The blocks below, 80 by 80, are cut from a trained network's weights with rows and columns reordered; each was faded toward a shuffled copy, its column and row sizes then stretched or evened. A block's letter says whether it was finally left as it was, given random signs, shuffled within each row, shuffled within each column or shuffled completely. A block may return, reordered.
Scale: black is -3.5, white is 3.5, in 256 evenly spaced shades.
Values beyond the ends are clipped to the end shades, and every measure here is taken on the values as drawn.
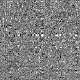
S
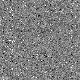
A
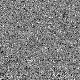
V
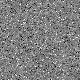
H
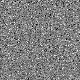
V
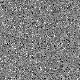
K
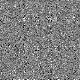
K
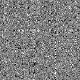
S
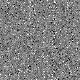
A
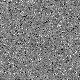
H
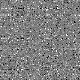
S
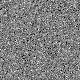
H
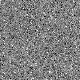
A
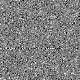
V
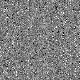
A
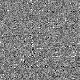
S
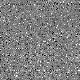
S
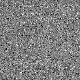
V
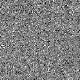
S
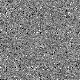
K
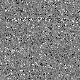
K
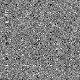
S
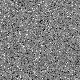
H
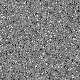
H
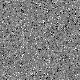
A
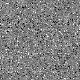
S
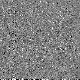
K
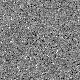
H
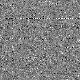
K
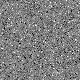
H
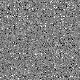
K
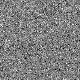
V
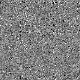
K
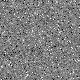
H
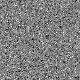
A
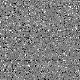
S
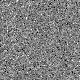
H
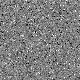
H
